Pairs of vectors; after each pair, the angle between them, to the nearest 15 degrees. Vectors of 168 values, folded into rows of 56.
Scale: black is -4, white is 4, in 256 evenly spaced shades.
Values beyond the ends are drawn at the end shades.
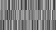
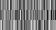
120 degrees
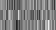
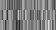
30 degrees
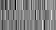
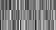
75 degrees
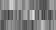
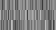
75 degrees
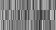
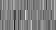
90 degrees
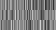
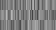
120 degrees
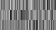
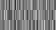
60 degrees
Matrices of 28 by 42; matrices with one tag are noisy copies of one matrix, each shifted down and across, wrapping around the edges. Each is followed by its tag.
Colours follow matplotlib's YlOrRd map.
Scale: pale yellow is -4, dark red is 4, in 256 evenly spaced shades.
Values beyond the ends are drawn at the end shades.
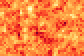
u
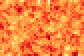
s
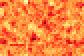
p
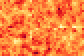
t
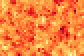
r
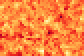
p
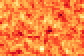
p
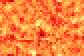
p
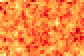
r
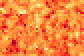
r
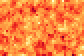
s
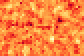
p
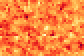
s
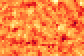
p
